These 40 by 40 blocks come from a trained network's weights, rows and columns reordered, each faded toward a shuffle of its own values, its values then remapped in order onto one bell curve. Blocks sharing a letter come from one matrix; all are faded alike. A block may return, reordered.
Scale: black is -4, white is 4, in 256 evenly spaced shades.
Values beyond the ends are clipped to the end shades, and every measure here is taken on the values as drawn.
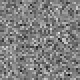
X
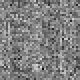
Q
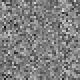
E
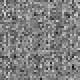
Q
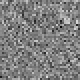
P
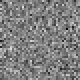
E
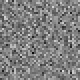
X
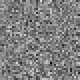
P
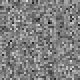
E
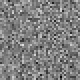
E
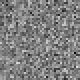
X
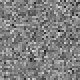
X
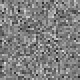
E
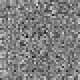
X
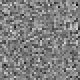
P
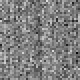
Q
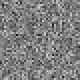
P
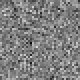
X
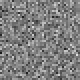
E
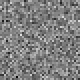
X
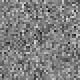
E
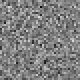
P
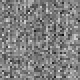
Q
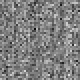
Q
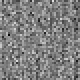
Q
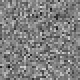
E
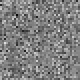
E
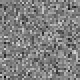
E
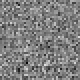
X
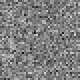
X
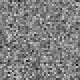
E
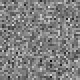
E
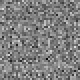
X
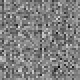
Q
